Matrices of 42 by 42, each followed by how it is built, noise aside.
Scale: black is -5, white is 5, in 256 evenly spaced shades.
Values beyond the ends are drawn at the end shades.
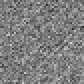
Hankel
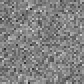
Hankel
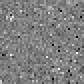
sparse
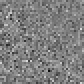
lower triangular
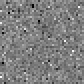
sparse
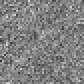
Hankel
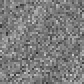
Hankel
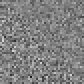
lower triangular
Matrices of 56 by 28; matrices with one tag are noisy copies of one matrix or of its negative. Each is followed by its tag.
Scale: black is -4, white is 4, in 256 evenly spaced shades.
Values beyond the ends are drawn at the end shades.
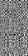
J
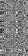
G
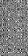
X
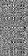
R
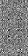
X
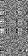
G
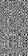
J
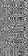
R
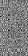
X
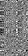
G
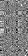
G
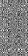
X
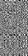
J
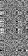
G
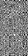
J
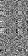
G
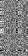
G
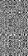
J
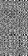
J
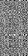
J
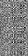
R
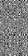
J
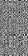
J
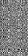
X
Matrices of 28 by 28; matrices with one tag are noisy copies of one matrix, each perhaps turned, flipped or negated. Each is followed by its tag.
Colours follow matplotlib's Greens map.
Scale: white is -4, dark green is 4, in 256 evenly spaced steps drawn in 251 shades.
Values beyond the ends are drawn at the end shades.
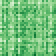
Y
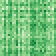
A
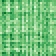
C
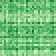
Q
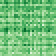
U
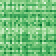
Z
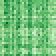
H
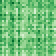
Y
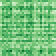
C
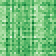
Q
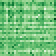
C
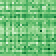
Z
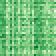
Q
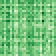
Z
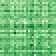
U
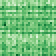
Q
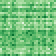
A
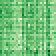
Q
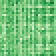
C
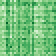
Q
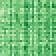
U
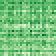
U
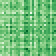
U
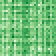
Z
